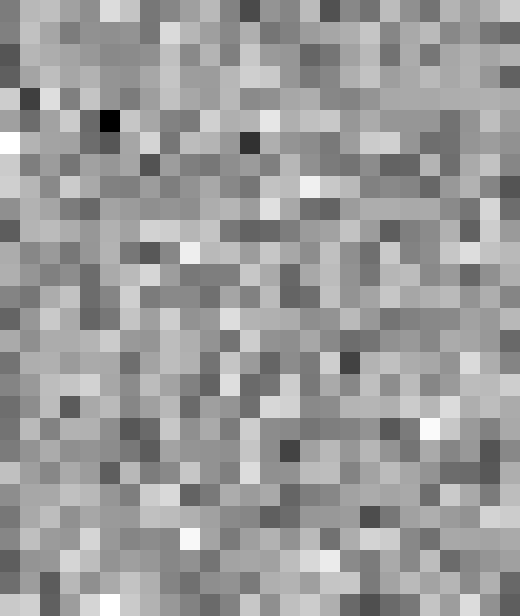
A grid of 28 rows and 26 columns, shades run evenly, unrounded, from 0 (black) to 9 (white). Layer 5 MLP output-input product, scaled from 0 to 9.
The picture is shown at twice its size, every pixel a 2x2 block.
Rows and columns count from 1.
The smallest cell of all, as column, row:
6, 6
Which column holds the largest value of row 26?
17
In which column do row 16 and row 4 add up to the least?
26
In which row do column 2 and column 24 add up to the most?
28
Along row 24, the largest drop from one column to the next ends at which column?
19
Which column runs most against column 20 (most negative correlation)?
9
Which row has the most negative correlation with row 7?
20
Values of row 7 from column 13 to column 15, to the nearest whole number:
2 6 5
